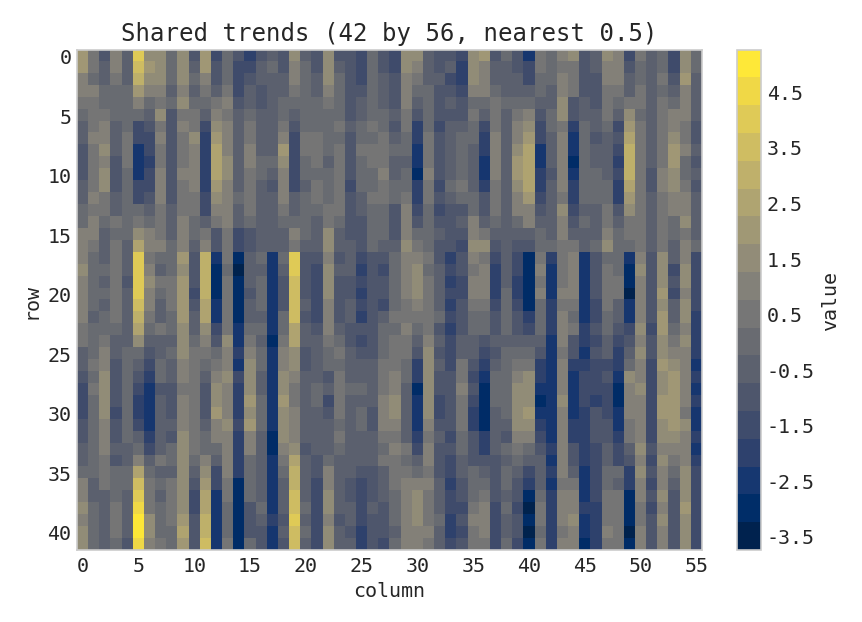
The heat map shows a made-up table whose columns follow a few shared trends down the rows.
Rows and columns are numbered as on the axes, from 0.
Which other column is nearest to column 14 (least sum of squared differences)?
45
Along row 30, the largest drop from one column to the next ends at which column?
41
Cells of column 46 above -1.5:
26
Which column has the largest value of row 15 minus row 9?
5
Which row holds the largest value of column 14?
12
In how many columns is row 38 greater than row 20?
16
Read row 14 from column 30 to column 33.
-1 0 -1 -1
